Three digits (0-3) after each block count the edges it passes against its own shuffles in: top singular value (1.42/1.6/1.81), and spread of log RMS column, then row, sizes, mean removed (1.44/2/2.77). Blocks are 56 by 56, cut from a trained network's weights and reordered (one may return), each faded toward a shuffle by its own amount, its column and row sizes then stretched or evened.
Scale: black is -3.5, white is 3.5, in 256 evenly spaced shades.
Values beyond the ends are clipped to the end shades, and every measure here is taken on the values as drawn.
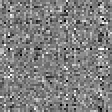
3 2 1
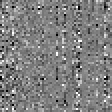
0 3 1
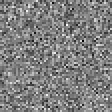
1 0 0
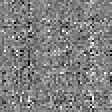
1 2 2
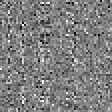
3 2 0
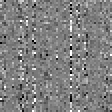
2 3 0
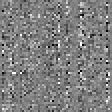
0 3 1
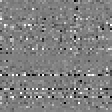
3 1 3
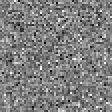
1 1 0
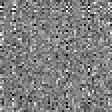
3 2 0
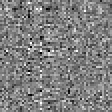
2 1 1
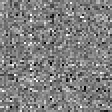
0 1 2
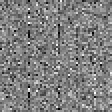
1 2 0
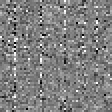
1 2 1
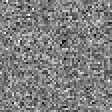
1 0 0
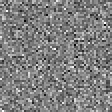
3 0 0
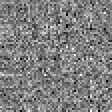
2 0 1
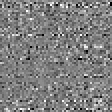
2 1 3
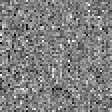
0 1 1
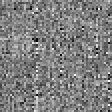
3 1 1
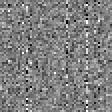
2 2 0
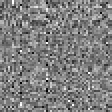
3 1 1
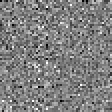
2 1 1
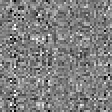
3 2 1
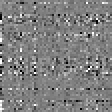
1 2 3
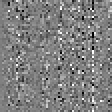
1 3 1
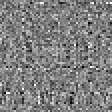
3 0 2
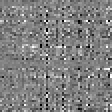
3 2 3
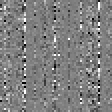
2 3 0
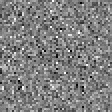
1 1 0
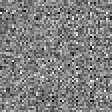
2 1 0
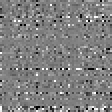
1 2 3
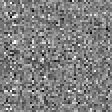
3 2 0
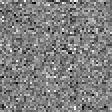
1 1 2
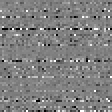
2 0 3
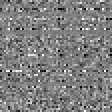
0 1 3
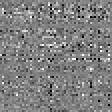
0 2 3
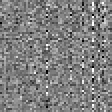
3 2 0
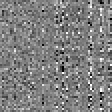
2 3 0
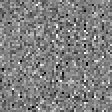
1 2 0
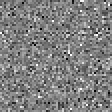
2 0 0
